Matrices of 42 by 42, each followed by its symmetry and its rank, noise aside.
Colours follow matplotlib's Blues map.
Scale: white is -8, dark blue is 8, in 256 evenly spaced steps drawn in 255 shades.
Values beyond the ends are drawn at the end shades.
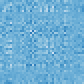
symmetric, rank four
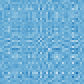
symmetric, rank three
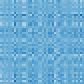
symmetric, rank two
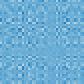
antisymmetric, rank two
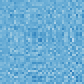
no symmetry, rank four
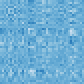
symmetric, rank four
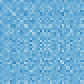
symmetric, rank four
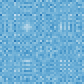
symmetric, rank three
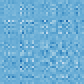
symmetric, rank three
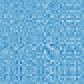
antisymmetric, rank four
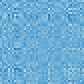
symmetric, rank three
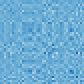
symmetric, rank four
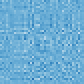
antisymmetric, rank four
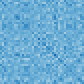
symmetric, rank four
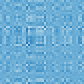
antisymmetric, rank two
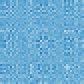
symmetric, rank four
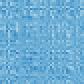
antisymmetric, rank four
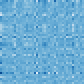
no symmetry, rank three
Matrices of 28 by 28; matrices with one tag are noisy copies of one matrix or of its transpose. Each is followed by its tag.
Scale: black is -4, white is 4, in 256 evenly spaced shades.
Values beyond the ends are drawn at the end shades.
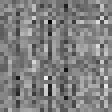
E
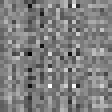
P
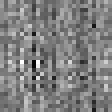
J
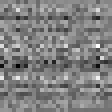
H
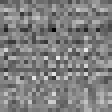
P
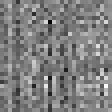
E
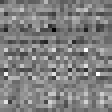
P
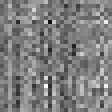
E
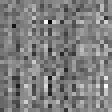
E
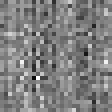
J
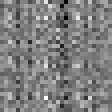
H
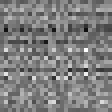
P
